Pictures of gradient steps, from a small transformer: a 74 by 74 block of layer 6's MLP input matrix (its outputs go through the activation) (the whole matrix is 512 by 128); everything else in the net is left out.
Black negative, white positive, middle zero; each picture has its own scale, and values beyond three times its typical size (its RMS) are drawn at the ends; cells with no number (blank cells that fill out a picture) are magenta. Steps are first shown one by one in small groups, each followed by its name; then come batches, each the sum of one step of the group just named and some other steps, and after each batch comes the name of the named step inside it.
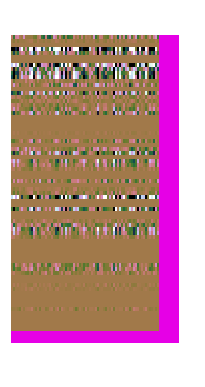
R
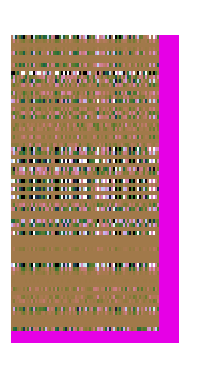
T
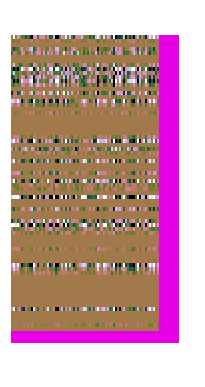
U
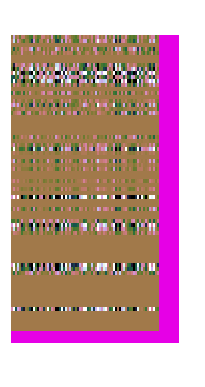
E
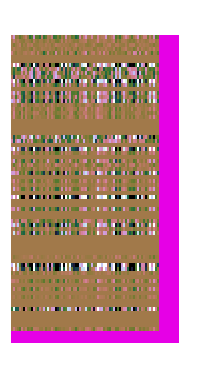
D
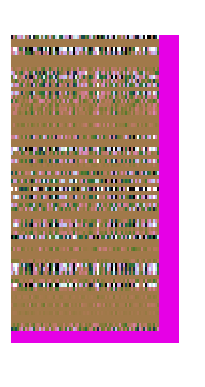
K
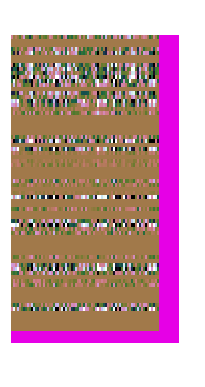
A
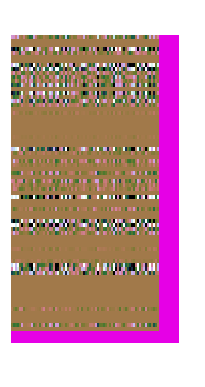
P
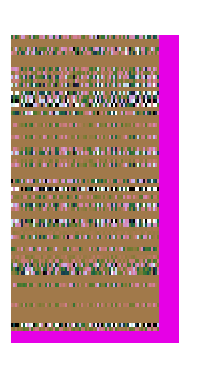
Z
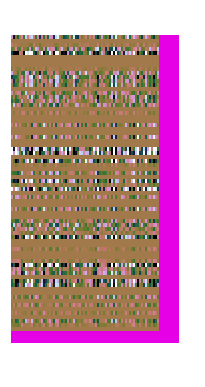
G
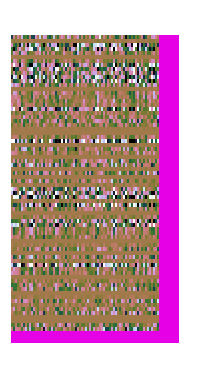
U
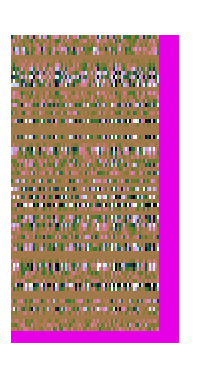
E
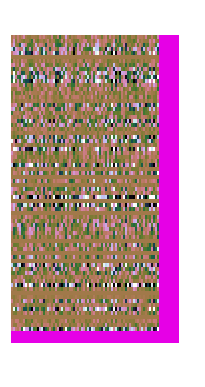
E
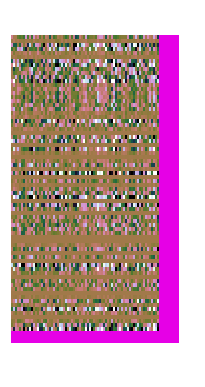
D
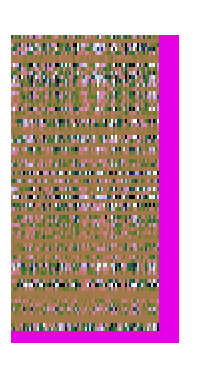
D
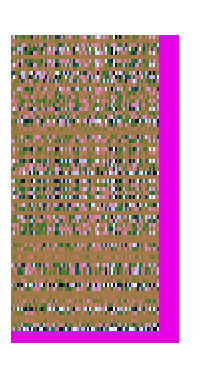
T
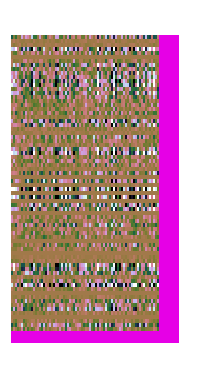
D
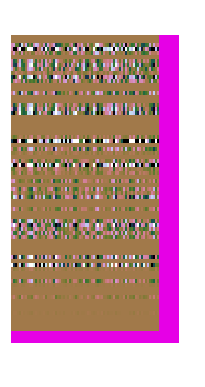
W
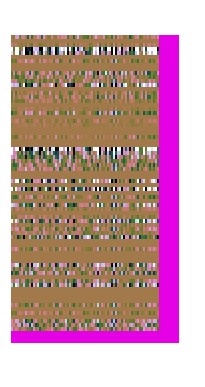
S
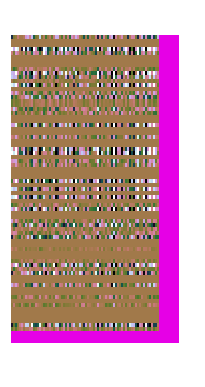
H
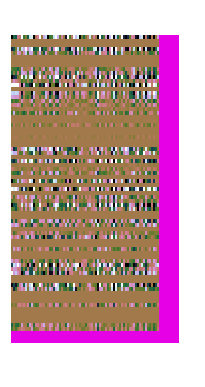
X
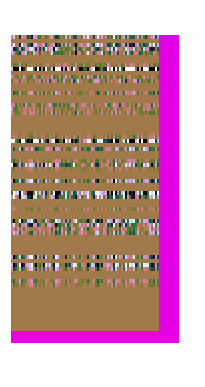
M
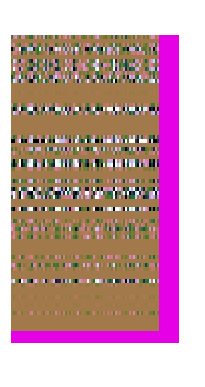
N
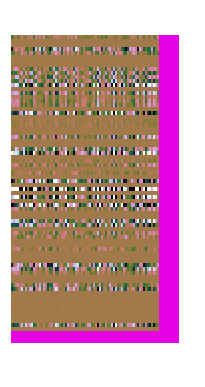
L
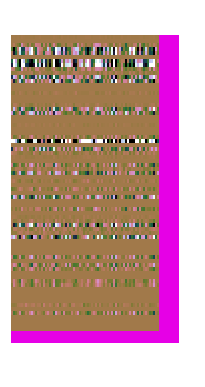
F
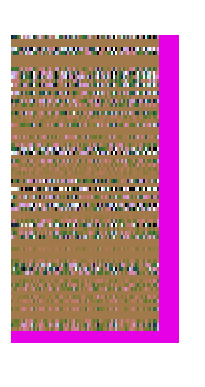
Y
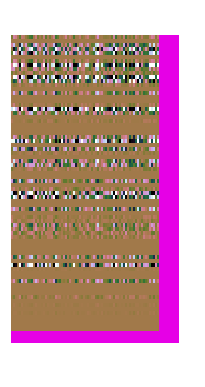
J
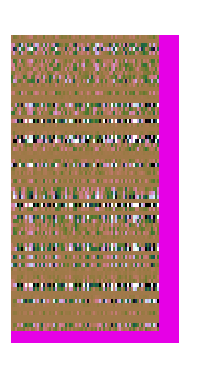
W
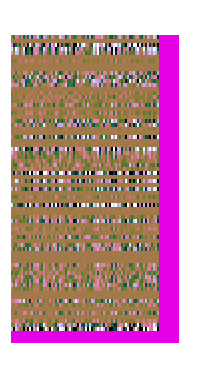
S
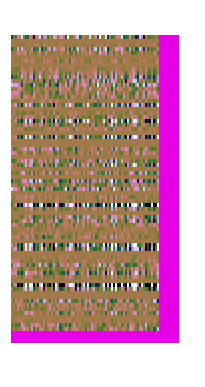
X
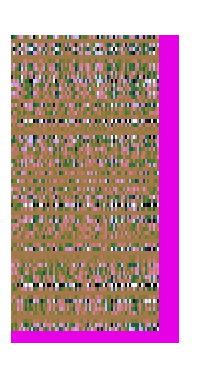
X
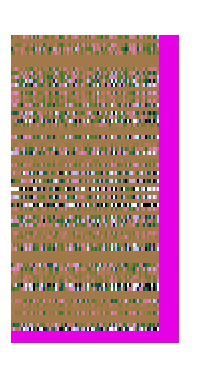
L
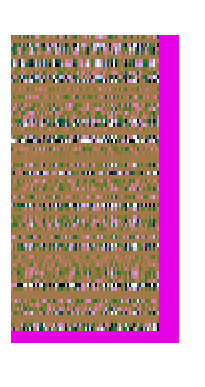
F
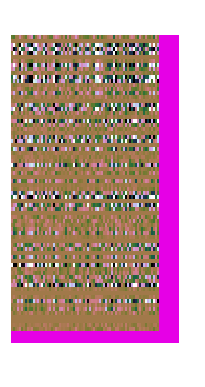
J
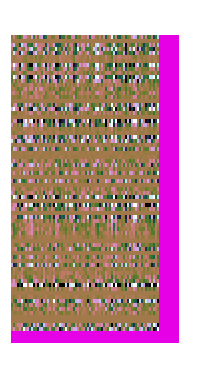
J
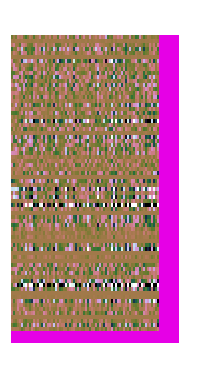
L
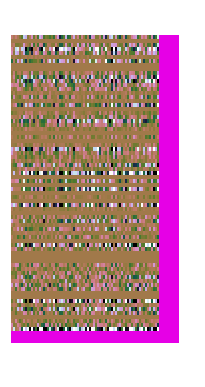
S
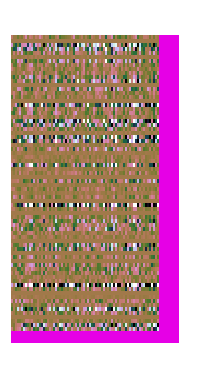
W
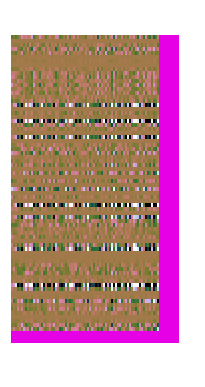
Y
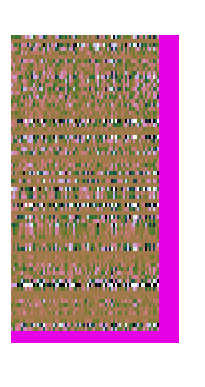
Y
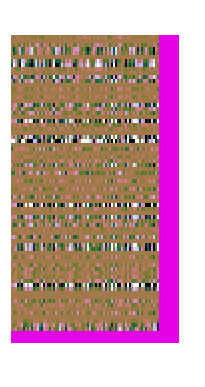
F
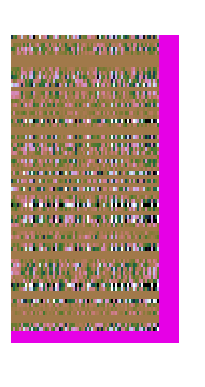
X
